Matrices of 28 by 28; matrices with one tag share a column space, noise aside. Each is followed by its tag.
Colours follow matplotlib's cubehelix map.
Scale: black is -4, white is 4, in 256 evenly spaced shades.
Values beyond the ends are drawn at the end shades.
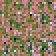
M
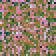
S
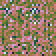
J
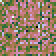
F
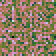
F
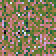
S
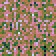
M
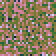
F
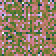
S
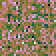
F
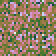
S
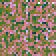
S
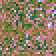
J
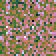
S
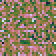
F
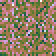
F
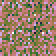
S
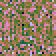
J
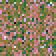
S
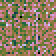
J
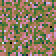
F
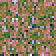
F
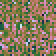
M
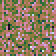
M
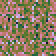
F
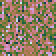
F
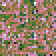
F
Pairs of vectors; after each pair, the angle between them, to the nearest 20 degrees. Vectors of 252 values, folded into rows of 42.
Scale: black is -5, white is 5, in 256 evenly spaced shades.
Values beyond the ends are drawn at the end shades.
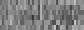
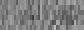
20 degrees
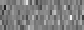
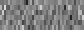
140 degrees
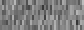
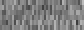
20 degrees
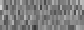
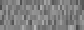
140 degrees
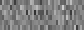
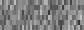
120 degrees
